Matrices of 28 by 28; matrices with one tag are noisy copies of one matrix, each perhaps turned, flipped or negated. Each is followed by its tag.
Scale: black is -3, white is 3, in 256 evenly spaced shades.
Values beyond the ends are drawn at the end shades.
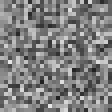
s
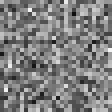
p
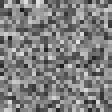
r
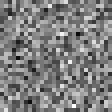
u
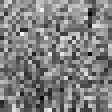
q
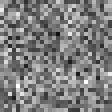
u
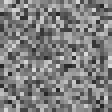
u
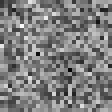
u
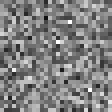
p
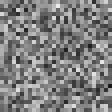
u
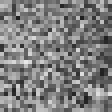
q
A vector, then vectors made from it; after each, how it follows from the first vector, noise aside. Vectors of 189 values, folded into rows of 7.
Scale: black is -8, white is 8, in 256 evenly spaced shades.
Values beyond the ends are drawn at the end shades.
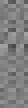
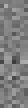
reversed.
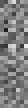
negated, scaled up.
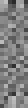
wrapped around, scaled up.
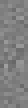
wrapped around, negated, shrunk.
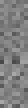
reversed.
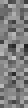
scaled up.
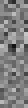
scaled up.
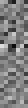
scaled up.
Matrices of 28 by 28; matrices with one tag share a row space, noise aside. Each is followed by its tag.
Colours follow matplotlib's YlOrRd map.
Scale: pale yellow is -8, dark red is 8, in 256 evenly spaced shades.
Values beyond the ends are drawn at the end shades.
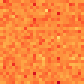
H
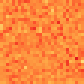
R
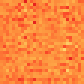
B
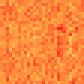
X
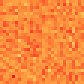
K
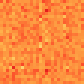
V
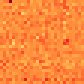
V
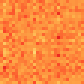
H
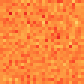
X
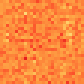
B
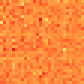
V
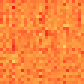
V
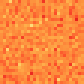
X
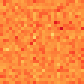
H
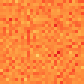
X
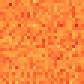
X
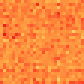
H
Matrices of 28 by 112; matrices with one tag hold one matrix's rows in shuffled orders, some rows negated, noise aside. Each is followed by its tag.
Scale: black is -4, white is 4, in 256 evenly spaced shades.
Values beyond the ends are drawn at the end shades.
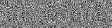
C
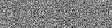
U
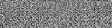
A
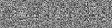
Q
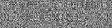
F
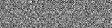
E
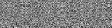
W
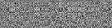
F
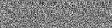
U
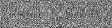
F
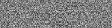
F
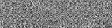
A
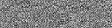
W
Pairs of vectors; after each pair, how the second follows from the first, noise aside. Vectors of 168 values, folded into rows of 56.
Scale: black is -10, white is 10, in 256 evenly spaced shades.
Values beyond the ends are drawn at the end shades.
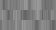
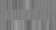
wrapped around, negated, partly zeroed.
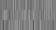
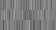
sign-scrambled.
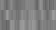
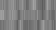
wrapped around.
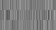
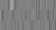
wrapped around, negated, partly zeroed.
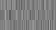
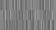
sign-scrambled.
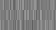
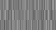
wrapped around.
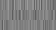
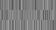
wrapped around.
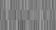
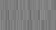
wrapped around, negated, shrunk.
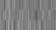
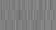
reversed, shrunk.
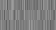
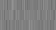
shrunk.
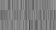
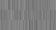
shrunk.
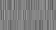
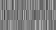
negated, scaled up.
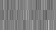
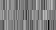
negated, scaled up.
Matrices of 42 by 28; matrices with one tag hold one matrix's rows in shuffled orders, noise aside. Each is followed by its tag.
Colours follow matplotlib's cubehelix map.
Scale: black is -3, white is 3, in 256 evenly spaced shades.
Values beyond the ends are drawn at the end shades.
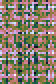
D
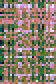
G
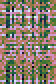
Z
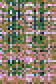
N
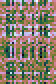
Z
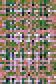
Z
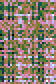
G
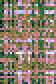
G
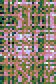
G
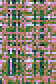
N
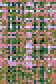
N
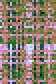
N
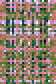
Z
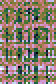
D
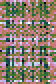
Z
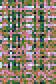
N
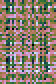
Z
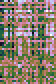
G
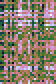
G
